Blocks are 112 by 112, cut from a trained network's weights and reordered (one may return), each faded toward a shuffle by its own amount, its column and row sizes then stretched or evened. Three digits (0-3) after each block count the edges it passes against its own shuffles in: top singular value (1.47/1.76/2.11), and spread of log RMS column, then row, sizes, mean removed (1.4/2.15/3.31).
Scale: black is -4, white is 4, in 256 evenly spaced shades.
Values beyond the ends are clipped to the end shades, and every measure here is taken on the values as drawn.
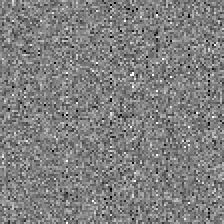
1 2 0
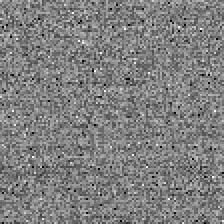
0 0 1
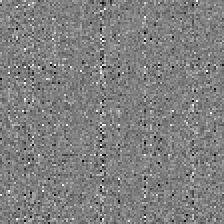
2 2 1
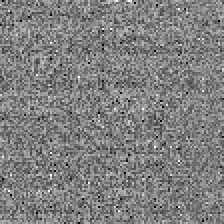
0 2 0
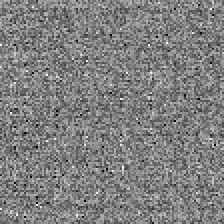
0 2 0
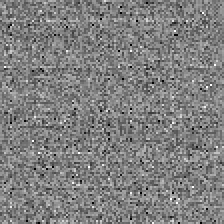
0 2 1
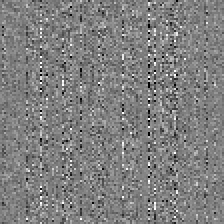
1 3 0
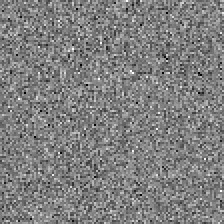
0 1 0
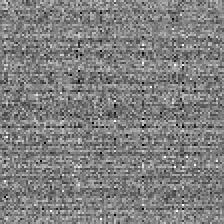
3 2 1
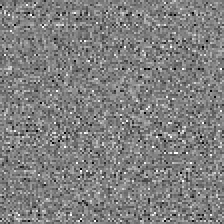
2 0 2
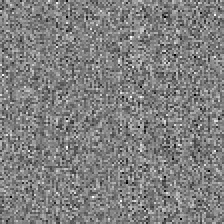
1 2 0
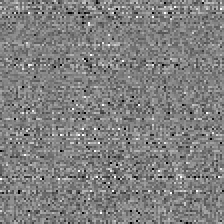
0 1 3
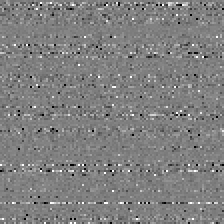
2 0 3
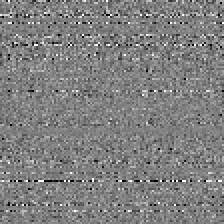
3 0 3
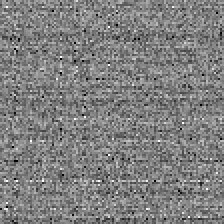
2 2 1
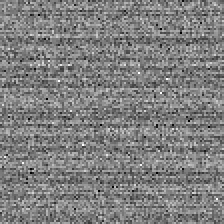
3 0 0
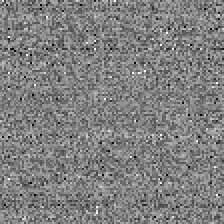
0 1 2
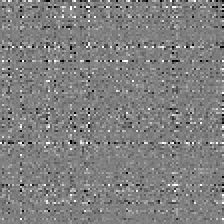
3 2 3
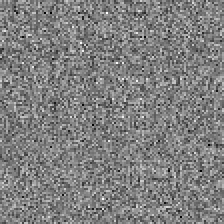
1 0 1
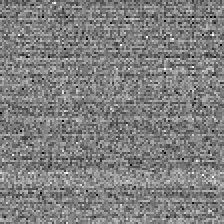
3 1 1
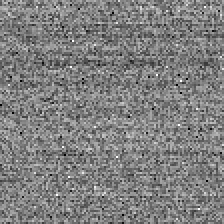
2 0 0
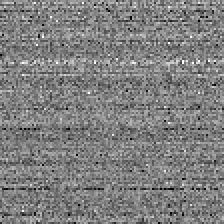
3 1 2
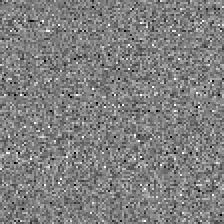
0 0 2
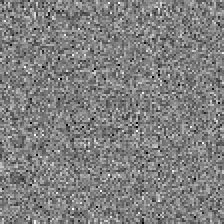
2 1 0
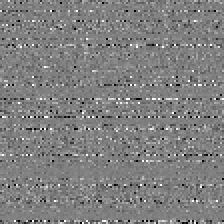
2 0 3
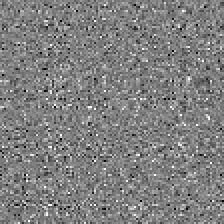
3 1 2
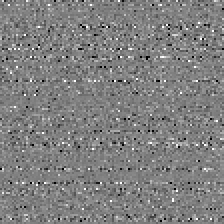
0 0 3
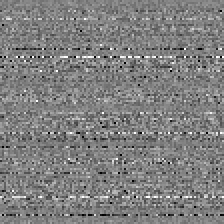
2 0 3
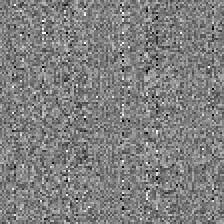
3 2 0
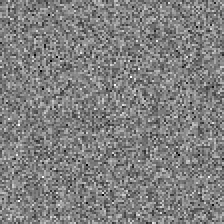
0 0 0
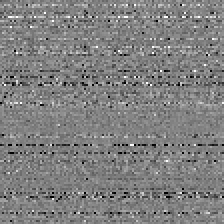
3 1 3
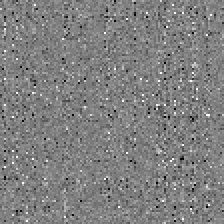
0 2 1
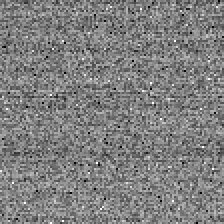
1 0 0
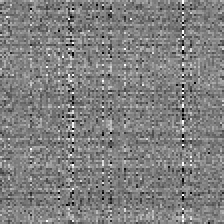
3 3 0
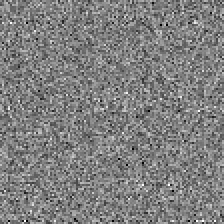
0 0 1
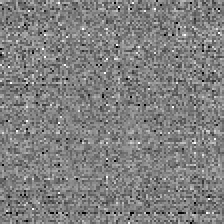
1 2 2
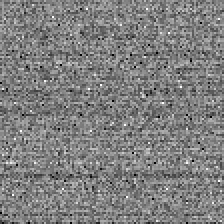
2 0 1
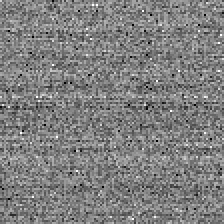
2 0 1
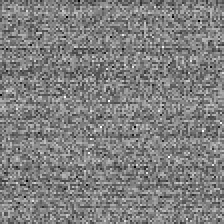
2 0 0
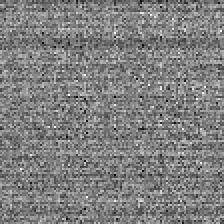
3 2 0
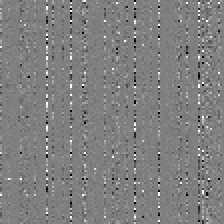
3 3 1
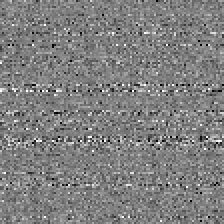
2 0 3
